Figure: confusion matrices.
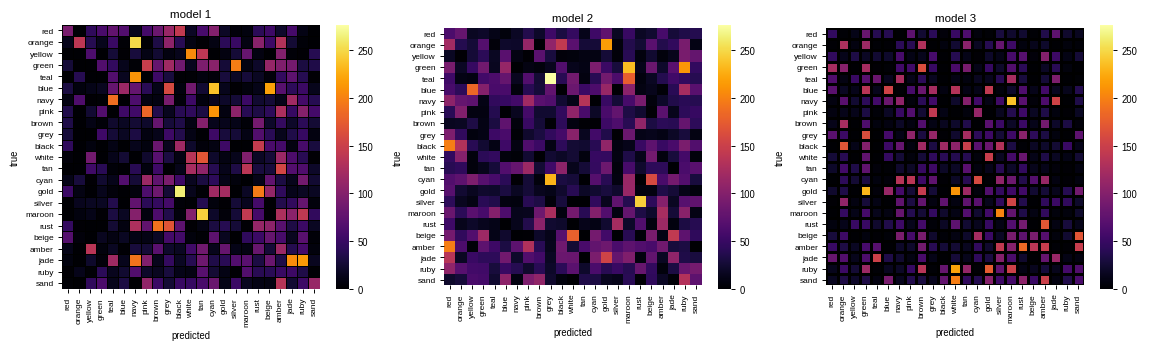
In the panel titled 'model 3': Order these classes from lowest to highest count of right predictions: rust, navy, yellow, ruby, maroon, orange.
yellow, ruby, maroon, rust, navy, orange
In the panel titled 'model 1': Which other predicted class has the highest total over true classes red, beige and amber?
black
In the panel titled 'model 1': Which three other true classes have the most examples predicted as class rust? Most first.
gold, black, orange
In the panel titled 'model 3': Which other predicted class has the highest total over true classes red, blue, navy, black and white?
green
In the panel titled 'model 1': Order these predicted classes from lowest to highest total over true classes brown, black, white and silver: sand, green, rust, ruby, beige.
green, sand, beige, ruby, rust
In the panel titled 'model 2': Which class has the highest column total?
red
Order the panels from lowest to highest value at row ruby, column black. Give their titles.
model 1, model 2, model 3
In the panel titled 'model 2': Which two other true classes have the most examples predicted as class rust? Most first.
silver, brown
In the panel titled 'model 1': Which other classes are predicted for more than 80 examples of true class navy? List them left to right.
teal, grey, jade
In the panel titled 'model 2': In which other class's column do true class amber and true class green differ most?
ruby
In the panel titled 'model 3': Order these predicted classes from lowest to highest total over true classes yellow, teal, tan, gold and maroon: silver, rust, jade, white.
jade, rust, white, silver
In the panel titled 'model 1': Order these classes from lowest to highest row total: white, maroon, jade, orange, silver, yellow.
silver, yellow, white, orange, maroon, jade
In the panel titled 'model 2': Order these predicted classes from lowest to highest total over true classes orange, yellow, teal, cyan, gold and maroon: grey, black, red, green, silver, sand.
silver, sand, black, green, red, grey
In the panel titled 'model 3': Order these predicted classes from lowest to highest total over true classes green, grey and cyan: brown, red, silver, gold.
gold, silver, red, brown
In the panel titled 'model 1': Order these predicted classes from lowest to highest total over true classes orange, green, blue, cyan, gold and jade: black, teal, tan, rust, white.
white, tan, teal, rust, black
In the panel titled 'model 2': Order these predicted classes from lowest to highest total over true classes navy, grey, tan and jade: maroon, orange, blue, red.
orange, blue, maroon, red
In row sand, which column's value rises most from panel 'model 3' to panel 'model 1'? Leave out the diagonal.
pink
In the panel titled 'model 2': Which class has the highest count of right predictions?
jade
